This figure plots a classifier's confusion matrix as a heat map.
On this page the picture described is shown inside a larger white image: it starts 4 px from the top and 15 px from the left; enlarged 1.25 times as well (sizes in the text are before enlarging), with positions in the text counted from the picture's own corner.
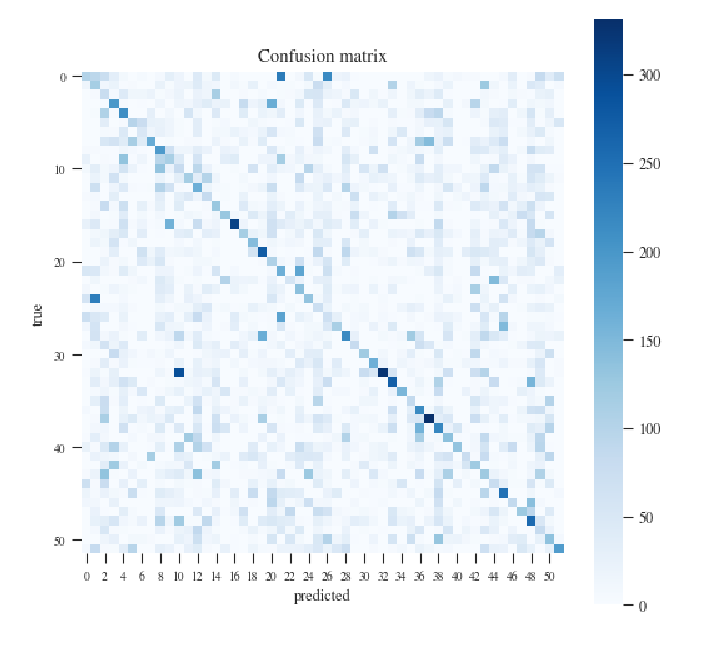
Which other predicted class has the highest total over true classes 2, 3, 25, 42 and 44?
14
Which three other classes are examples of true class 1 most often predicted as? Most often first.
43, 33, 25
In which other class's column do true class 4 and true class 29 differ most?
38
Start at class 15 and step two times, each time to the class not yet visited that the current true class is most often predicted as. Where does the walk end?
48
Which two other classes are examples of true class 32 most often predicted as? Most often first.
10, 43
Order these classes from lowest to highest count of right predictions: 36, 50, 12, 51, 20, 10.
10, 20, 50, 12, 51, 36
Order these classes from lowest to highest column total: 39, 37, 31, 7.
7, 31, 37, 39
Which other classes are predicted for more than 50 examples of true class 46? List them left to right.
20, 24, 38, 48
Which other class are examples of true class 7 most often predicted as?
37
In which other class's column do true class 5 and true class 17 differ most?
49
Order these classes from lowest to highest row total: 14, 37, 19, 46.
46, 14, 19, 37
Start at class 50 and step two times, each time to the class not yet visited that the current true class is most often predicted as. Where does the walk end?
36
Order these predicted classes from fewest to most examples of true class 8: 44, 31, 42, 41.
41, 44, 42, 31
